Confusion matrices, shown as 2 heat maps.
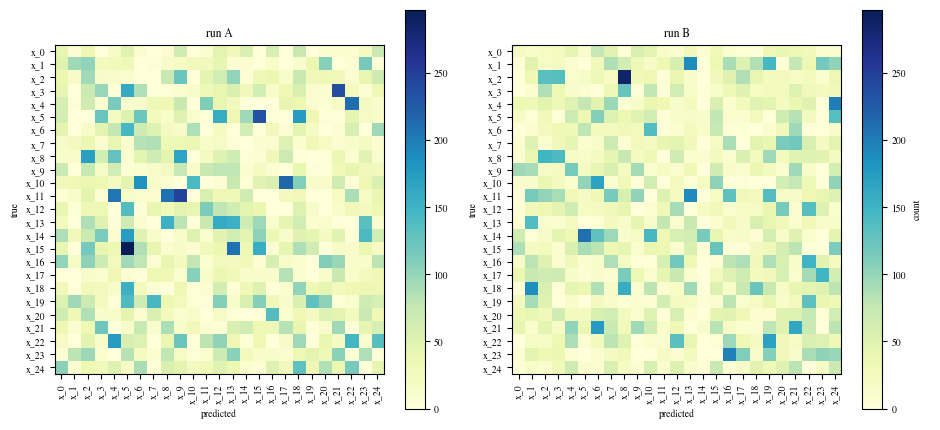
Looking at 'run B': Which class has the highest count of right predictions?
x_21
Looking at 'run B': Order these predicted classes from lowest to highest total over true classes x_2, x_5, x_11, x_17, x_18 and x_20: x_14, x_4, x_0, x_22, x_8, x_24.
x_14, x_0, x_4, x_22, x_24, x_8
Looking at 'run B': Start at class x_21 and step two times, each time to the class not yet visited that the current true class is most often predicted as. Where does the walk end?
x_10
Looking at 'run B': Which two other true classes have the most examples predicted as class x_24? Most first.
x_4, x_5
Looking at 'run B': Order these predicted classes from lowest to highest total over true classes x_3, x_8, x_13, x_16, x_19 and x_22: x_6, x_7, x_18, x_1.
x_6, x_18, x_7, x_1
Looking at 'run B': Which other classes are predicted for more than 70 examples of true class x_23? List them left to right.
x_16, x_17, x_19, x_22, x_24
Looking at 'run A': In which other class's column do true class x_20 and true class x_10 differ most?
x_17
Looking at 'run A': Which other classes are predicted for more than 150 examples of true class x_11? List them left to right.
x_4, x_8, x_9
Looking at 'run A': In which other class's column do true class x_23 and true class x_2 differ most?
x_9
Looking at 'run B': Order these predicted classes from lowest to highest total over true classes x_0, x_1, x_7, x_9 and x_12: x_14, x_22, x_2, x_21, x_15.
x_14, x_2, x_15, x_22, x_21
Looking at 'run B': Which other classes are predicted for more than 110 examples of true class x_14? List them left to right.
x_5, x_6, x_10
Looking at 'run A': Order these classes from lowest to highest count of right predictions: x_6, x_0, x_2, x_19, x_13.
x_0, x_6, x_2, x_19, x_13
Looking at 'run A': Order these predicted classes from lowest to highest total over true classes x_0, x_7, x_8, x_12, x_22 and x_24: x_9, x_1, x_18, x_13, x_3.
x_1, x_3, x_13, x_18, x_9
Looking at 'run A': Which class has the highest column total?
x_5
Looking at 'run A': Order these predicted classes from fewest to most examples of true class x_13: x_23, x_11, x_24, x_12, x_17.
x_24, x_17, x_11, x_23, x_12
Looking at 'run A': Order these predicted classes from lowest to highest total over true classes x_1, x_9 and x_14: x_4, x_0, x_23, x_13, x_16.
x_16, x_4, x_13, x_0, x_23
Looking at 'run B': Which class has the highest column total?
x_24
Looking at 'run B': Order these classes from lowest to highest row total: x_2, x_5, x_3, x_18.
x_3, x_5, x_2, x_18
